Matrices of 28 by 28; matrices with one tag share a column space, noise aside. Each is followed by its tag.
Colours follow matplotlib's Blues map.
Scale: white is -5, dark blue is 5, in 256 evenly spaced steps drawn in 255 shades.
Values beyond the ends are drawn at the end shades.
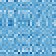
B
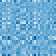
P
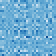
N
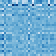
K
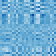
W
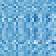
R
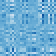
W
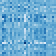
R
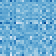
P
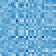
N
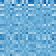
K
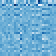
K
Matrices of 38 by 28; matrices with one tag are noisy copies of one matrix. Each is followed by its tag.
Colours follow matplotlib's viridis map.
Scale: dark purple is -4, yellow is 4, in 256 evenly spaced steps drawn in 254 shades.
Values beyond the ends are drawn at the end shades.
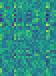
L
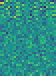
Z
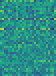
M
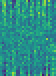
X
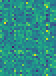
L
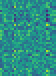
L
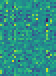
L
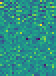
Z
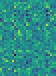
L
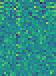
Z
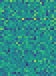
M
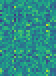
L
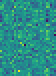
L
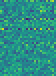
M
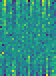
X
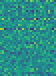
M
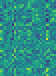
L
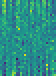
X
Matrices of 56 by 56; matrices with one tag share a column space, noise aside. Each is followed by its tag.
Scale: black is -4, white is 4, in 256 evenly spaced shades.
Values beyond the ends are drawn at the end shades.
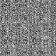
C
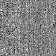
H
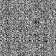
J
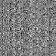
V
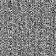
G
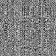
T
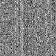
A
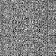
J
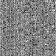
G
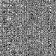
C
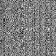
V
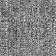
T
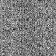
V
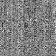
T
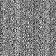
J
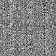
H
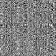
H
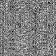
H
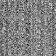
G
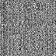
H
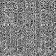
H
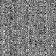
C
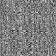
C
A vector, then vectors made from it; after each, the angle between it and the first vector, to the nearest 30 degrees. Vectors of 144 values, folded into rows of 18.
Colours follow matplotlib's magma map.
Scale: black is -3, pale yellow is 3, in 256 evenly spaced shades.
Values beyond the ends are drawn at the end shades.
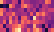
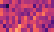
30 degrees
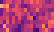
150 degrees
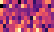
30 degrees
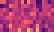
60 degrees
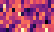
90 degrees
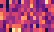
60 degrees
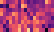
30 degrees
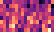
90 degrees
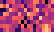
120 degrees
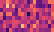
90 degrees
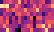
150 degrees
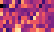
30 degrees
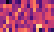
90 degrees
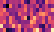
60 degrees
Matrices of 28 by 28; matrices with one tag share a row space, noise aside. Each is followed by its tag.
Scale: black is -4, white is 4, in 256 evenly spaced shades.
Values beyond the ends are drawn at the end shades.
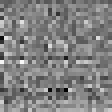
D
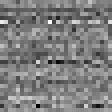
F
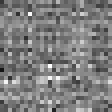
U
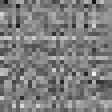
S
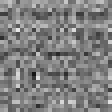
F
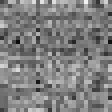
F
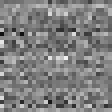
D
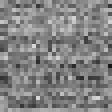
F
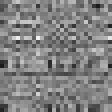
F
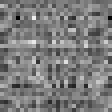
F
